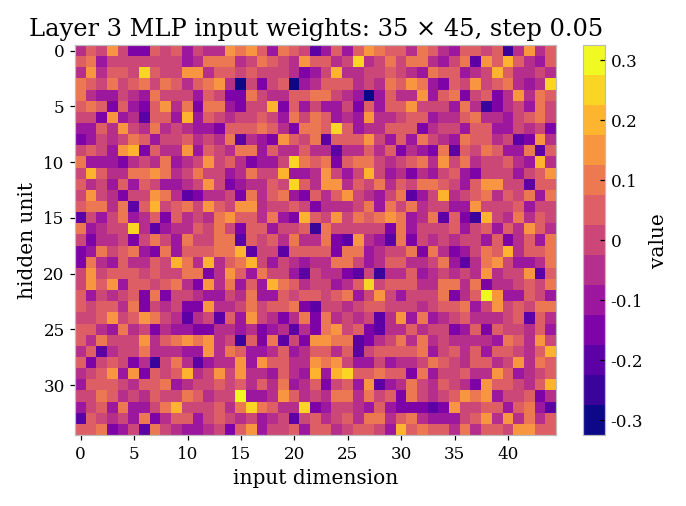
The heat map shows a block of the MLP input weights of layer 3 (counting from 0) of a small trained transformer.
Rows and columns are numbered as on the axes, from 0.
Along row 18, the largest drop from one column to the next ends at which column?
16
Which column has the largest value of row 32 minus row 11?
21
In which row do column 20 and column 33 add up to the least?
3
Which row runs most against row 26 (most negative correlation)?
0
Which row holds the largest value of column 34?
13
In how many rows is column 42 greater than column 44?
12
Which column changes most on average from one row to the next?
20
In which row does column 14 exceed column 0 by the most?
15
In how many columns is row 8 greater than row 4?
20
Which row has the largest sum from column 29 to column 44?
34
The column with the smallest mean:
11
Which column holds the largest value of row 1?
26
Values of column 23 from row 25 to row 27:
0.1 0.15 0.05
